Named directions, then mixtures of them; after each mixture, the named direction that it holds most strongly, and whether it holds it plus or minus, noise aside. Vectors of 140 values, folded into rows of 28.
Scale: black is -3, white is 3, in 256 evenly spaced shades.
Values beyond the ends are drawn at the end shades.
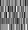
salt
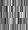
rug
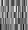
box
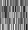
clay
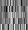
clay, plus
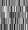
clay, minus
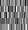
salt, plus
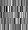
rug, plus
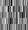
rug, minus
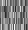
clay, plus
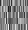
rug, minus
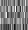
salt, minus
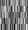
clay, minus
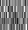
salt, plus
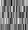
rug, minus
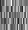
rug, plus
